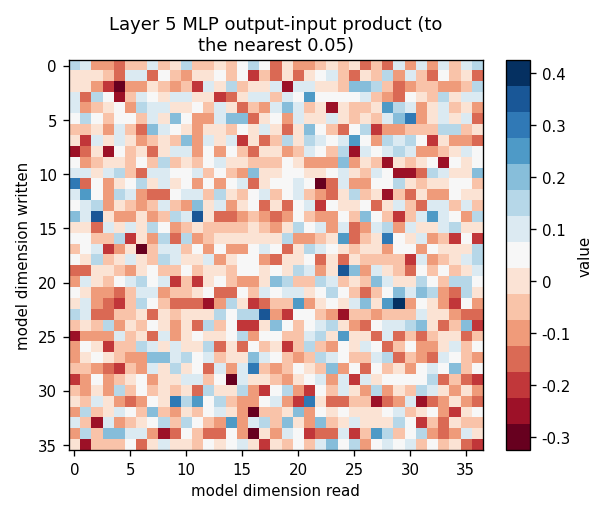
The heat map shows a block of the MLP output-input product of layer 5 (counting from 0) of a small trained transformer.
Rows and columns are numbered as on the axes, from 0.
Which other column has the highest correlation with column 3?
19
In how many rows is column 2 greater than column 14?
15
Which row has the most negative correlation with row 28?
34
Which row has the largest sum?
5
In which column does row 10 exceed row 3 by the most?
4
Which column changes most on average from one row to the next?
28
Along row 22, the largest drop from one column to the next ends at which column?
30
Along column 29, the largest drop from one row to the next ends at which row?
23
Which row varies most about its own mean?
22
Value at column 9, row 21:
-0.05
